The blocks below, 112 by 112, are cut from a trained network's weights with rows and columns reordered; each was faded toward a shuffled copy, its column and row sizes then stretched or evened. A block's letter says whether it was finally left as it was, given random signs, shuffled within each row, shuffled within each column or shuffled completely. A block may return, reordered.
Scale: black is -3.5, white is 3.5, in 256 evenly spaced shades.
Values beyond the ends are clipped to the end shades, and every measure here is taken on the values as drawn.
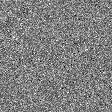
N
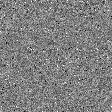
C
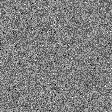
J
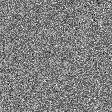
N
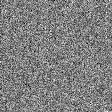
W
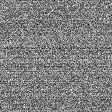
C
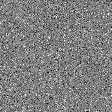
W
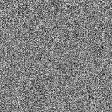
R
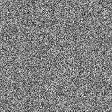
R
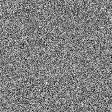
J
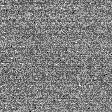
R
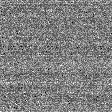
R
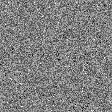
J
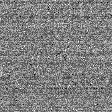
R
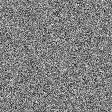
N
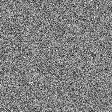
C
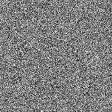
J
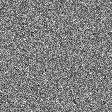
N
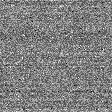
C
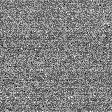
C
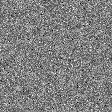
N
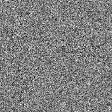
R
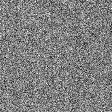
W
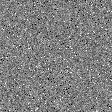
N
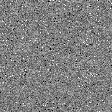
R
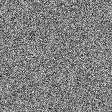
N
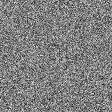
C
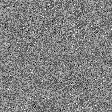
J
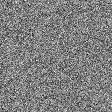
N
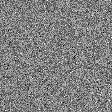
J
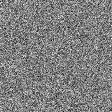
W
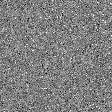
W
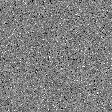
N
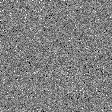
C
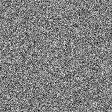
W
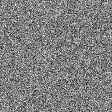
W
